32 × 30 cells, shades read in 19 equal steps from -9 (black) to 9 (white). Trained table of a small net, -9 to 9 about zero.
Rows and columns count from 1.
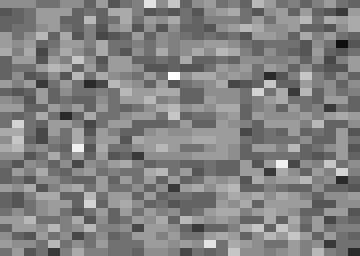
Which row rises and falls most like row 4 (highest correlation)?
25
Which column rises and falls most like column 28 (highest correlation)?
24
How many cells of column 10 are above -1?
14
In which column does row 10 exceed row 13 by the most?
15
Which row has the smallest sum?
2
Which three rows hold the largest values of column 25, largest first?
30, 19, 28
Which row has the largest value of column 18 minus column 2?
31
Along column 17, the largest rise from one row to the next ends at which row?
10
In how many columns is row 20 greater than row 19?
7
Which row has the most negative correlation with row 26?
1
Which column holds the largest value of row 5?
4
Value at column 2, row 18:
5
